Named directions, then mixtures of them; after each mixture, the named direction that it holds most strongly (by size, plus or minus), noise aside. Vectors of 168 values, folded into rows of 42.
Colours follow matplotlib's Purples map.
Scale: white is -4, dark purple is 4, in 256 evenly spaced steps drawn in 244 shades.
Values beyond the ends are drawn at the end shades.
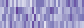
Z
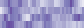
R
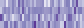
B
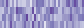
Z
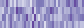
Z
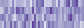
Z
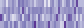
B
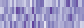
Z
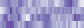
R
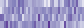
B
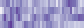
R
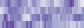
R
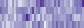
R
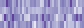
B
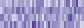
B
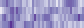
R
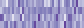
B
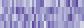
Z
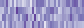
Z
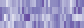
R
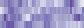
R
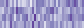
Z
